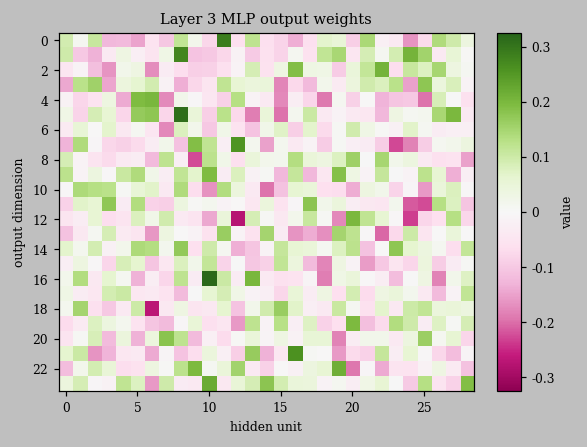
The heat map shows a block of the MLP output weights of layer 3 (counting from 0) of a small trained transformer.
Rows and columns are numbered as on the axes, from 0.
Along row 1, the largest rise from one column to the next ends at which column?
8
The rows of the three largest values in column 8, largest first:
5, 1, 14
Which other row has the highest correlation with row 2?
21
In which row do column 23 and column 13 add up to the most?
19
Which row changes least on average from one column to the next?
17
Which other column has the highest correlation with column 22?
16
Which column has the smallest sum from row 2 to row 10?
15
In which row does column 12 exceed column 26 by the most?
7
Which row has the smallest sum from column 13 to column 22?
4
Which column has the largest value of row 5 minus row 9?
27
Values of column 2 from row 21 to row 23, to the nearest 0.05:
-0.15 0.1 0
